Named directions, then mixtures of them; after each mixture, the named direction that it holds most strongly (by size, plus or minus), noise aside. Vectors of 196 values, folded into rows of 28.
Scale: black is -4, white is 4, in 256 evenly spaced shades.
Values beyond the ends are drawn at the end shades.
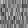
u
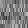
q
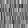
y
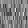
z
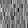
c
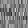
z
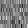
q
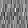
c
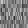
u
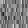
u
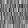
y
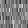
y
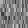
q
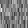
c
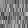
q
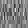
z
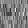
z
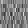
u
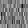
u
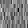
c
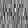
z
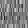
y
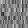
u
